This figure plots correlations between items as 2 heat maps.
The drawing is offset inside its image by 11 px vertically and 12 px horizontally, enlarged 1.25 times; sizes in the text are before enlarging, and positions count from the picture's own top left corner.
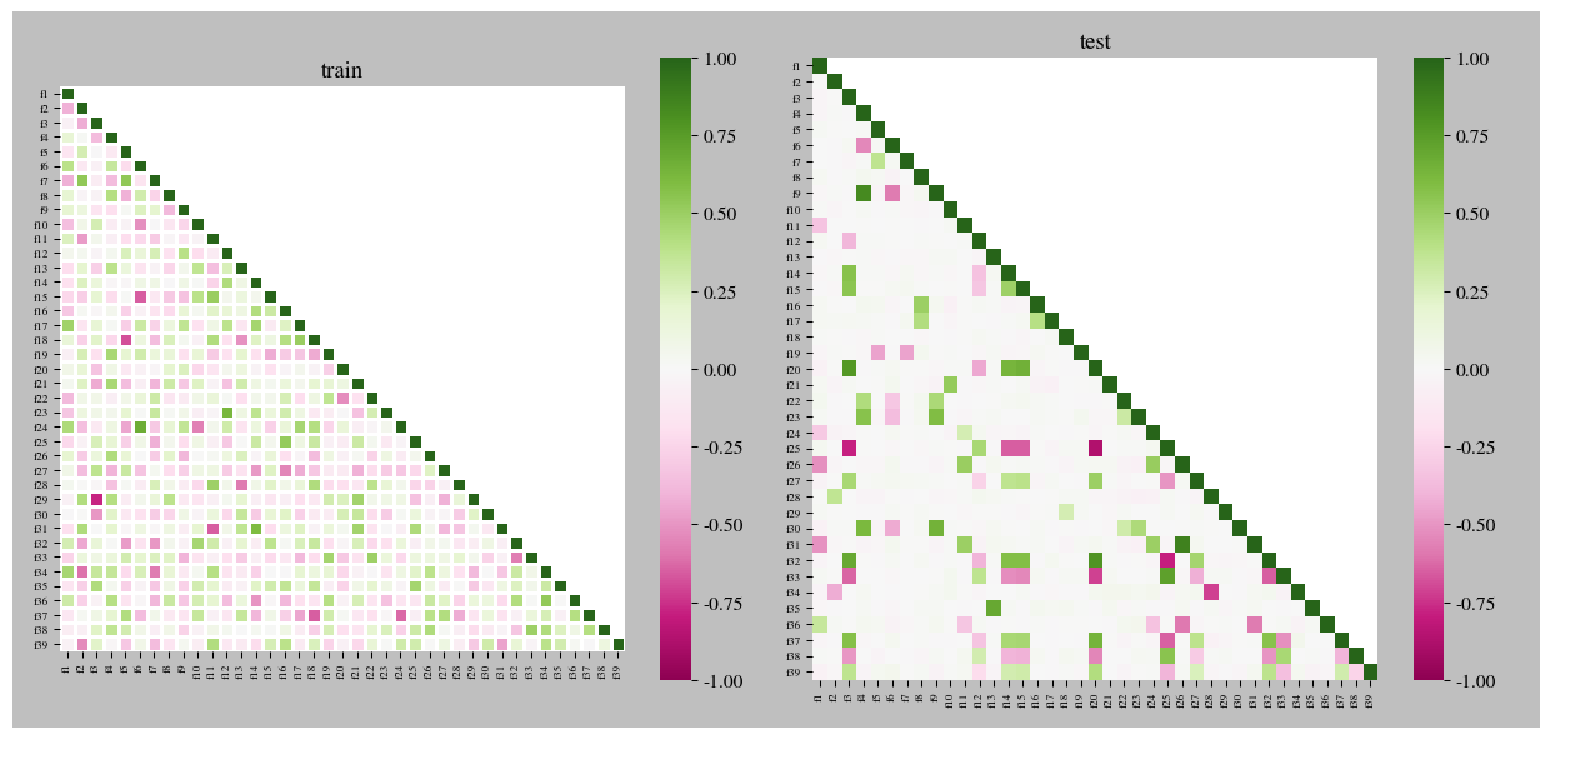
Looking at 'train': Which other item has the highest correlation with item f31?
f14
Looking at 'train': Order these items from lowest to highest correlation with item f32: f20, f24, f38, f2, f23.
f2, f38, f23, f20, f24
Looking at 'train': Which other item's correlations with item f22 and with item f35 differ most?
f7
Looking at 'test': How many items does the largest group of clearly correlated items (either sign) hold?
12
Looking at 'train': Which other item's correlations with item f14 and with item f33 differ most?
f17
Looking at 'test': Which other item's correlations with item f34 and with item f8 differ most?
f28
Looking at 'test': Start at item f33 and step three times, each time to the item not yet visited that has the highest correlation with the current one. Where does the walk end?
f12
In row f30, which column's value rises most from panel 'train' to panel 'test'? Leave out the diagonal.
f23
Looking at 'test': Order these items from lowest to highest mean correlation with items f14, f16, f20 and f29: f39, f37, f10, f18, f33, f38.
f33, f38, f10, f18, f39, f37
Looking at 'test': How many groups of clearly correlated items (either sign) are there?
9
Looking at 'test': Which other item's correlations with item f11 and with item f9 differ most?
f4
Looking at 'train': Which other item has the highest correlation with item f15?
f11
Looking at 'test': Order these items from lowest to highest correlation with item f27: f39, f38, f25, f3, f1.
f25, f38, f1, f39, f3
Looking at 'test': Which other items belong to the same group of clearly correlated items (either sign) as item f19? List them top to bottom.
f5, f7
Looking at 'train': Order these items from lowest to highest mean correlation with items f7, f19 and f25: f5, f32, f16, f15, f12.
f32, f15, f12, f16, f5
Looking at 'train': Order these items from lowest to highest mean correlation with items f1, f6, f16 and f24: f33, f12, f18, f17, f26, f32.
f33, f26, f32, f12, f18, f17
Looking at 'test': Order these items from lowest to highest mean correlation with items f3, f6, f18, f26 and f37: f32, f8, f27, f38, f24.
f38, f8, f24, f27, f32
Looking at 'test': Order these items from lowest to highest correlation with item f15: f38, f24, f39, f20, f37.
f38, f24, f39, f37, f20
